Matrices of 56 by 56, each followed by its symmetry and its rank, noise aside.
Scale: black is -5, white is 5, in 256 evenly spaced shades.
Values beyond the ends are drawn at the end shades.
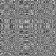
no symmetry, rank four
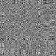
antisymmetric, rank four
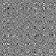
symmetric, rank four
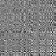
no symmetry, rank three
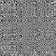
no symmetry, rank four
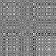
symmetric, rank two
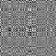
antisymmetric, rank two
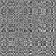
symmetric, rank two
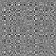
antisymmetric, rank two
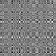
no symmetry, rank two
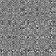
symmetric, rank four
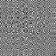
no symmetry, rank four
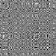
symmetric, rank four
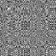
symmetric, rank four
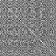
symmetric, rank four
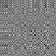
symmetric, rank three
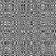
antisymmetric, rank two
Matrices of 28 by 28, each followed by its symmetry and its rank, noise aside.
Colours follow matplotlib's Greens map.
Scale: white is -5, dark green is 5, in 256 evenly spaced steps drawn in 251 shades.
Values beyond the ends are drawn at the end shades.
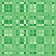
symmetric, rank one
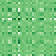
symmetric, rank one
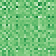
no symmetry, rank two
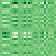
no symmetry, rank one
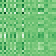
no symmetry, rank one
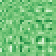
symmetric, rank three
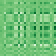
no symmetry, rank one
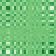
symmetric, rank one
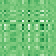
no symmetry, rank one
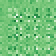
symmetric, rank two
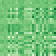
antisymmetric, rank two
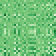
no symmetry, rank two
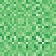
symmetric, rank three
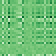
no symmetry, rank one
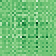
symmetric, rank two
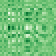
no symmetry, rank two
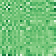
symmetric, rank two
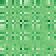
symmetric, rank one
